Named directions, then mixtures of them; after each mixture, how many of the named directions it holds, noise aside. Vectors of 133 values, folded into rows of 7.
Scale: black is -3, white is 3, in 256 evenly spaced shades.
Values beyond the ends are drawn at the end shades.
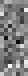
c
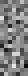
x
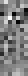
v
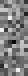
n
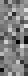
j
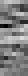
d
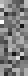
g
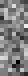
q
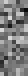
four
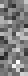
one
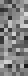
three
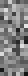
three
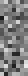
one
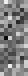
three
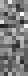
three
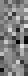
one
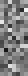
four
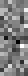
three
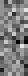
one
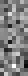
one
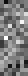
two
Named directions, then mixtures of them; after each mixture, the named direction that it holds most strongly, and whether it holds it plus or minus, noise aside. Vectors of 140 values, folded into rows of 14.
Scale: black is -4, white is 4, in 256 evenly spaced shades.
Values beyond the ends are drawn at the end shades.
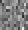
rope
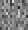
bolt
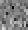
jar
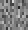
bolt, plus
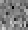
jar, plus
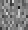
bolt, plus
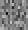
bolt, minus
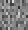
bolt, plus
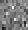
jar, minus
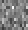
jar, minus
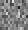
bolt, plus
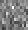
jar, minus
